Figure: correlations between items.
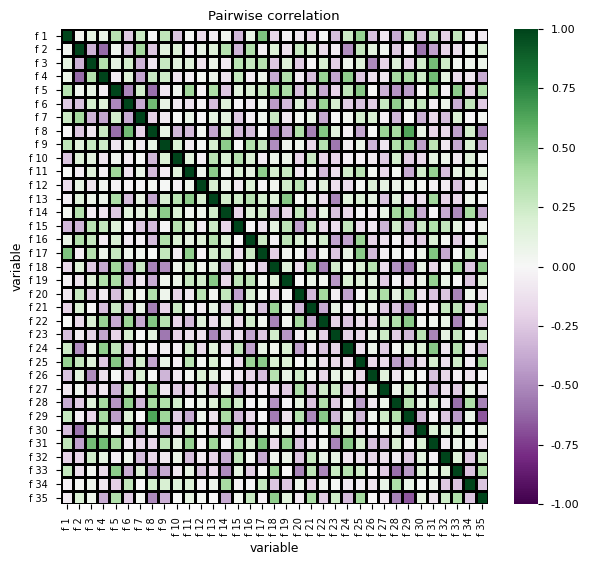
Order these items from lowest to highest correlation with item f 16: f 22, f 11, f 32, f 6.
f 6, f 32, f 11, f 22
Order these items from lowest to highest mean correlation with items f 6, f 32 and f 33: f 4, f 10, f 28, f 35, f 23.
f 28, f 10, f 4, f 35, f 23
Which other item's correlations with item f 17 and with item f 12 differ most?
f 1
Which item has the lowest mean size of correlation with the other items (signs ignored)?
f 12
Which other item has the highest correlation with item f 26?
f 18
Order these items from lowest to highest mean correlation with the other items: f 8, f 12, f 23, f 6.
f 23, f 8, f 6, f 12
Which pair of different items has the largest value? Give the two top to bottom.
f 8, f 29
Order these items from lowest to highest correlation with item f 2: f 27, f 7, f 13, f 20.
f 27, f 13, f 20, f 7
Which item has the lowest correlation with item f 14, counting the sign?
f 33
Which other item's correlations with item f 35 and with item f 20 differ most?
f 29
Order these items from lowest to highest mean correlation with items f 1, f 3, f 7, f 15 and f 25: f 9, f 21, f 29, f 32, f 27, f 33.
f 27, f 29, f 32, f 21, f 9, f 33
